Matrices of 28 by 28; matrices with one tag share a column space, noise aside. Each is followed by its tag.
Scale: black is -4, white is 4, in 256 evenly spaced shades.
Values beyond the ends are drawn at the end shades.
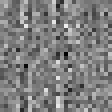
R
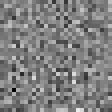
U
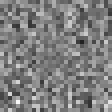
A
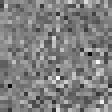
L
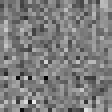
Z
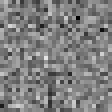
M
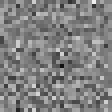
L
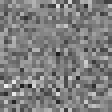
L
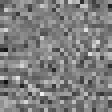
L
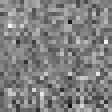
A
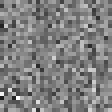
U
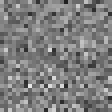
L
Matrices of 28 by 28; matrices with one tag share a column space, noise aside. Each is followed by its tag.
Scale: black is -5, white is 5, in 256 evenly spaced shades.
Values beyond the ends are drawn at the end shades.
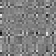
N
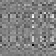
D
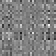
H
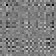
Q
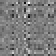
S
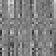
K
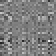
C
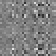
S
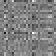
H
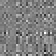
N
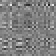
Q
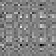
D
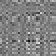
C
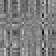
K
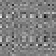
D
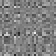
N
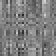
K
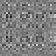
D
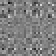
S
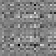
D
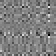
N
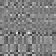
N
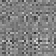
C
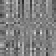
K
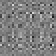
D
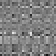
N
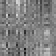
K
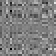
S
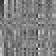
K
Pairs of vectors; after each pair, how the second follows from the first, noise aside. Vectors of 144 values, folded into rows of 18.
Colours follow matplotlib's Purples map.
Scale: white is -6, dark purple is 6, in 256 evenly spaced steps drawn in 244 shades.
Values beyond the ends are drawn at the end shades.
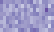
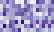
reversed, negated, scaled up.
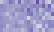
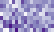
reversed, scaled up.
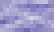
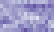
copied.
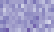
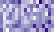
wrapped around, scaled up.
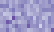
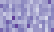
copied.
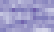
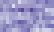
copied.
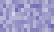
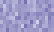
reversed, negated, partly zeroed.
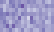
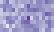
negated.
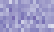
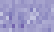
wrapped around, partly zeroed.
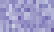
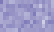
reversed, shrunk.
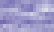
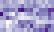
reversed, scaled up.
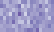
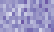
sign-scrambled.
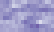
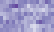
negated.
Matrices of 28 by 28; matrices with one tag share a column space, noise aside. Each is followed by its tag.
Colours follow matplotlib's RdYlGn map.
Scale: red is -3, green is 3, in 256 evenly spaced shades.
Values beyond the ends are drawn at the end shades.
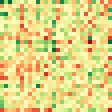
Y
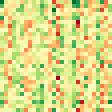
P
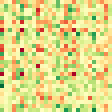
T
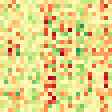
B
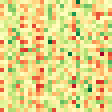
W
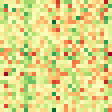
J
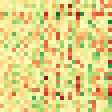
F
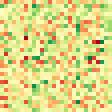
W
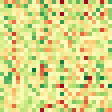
Y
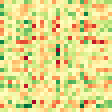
W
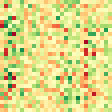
B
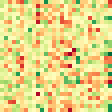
J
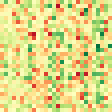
T
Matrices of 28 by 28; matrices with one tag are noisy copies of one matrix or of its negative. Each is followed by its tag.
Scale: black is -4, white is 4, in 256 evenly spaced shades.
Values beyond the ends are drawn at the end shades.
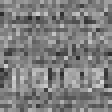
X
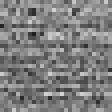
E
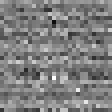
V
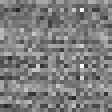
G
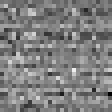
E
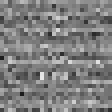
V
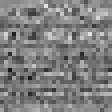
E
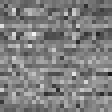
E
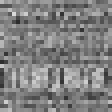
X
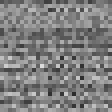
G
